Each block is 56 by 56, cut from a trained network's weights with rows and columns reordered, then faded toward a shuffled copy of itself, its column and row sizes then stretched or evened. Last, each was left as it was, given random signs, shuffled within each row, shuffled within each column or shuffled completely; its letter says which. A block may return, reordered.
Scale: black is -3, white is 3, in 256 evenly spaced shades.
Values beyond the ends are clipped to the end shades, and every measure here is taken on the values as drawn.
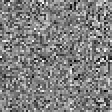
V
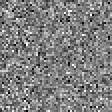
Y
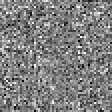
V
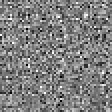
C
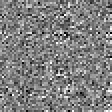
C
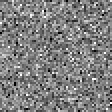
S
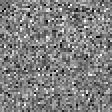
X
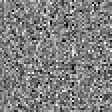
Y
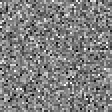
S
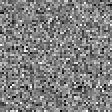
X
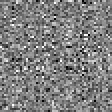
C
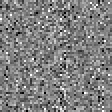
Y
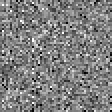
Y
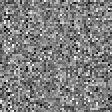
Y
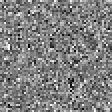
V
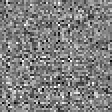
C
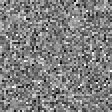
S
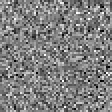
C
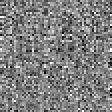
C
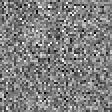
C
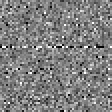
X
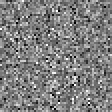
Y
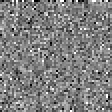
X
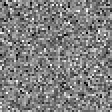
S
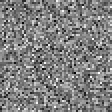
S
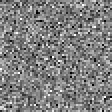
S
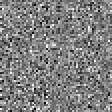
Y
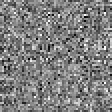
C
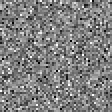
S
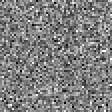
S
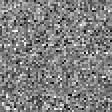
X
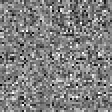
C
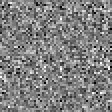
V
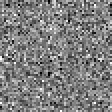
V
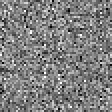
Y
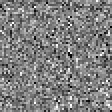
Y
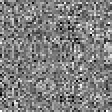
C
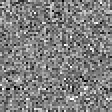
X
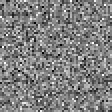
S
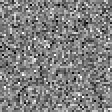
S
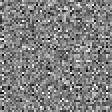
C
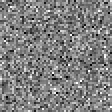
S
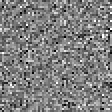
V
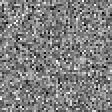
S
